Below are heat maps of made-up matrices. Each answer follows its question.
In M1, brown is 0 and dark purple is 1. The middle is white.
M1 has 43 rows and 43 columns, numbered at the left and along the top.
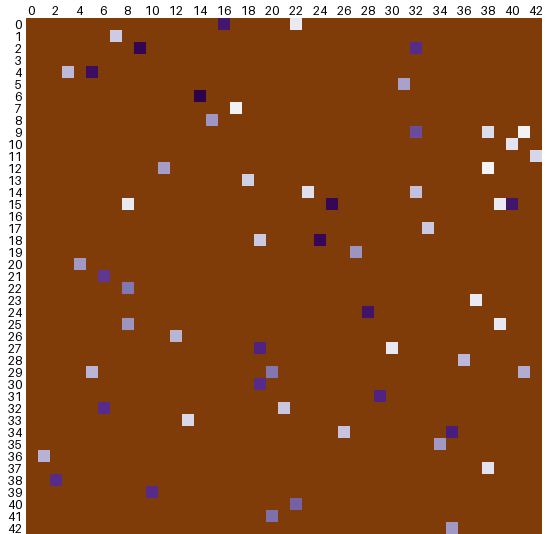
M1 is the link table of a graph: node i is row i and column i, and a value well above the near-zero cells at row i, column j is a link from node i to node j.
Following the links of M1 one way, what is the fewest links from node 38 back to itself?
3
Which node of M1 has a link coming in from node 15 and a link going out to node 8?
node 25
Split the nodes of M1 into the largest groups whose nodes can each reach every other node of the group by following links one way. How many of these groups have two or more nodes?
6
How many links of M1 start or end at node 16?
1
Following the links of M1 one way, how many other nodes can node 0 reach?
8
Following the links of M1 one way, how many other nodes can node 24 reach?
11
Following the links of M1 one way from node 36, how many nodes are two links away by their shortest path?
1
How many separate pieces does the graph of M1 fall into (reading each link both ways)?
3
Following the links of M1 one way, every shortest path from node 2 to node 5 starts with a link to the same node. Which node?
node 9
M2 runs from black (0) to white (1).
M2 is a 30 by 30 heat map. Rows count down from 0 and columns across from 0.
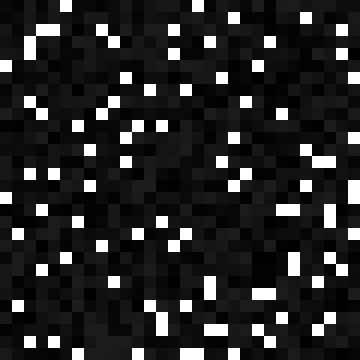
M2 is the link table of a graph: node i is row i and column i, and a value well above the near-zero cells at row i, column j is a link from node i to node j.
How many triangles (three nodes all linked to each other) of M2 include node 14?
1
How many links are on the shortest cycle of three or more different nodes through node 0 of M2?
8
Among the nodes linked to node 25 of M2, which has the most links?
node 15
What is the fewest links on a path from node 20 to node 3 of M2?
3
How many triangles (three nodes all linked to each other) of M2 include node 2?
2
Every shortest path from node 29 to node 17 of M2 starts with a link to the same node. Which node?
node 6
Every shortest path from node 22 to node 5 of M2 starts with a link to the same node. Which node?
node 24
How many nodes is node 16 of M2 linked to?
2
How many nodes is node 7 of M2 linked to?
2
